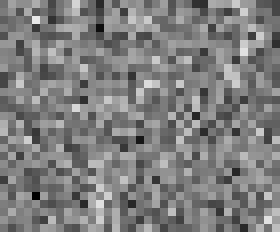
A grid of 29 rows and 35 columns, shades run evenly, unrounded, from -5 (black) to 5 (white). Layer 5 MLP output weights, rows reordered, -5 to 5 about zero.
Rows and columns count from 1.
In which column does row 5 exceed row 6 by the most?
3
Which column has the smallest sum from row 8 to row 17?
26
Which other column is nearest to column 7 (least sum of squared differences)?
8
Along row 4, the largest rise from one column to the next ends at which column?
14
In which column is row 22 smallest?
30
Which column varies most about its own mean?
13
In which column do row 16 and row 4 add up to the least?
27
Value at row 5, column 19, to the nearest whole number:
-2
